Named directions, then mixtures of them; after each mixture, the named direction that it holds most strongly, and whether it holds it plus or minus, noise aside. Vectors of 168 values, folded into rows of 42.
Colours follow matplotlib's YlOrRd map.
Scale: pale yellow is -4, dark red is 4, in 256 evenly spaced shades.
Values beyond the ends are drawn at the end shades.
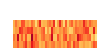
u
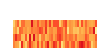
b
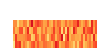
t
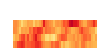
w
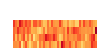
b, minus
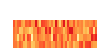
u, minus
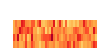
u, plus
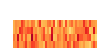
u, plus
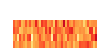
u, minus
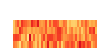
b, plus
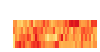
w, plus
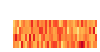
b, plus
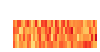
u, minus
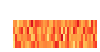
t, plus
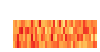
u, plus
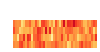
u, minus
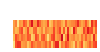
t, plus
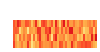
u, minus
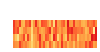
u, minus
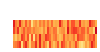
b, minus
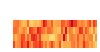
w, plus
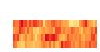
w, minus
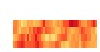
w, plus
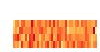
b, plus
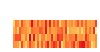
b, plus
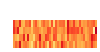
b, minus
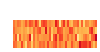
u, minus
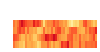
w, minus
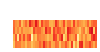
u, minus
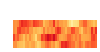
w, minus
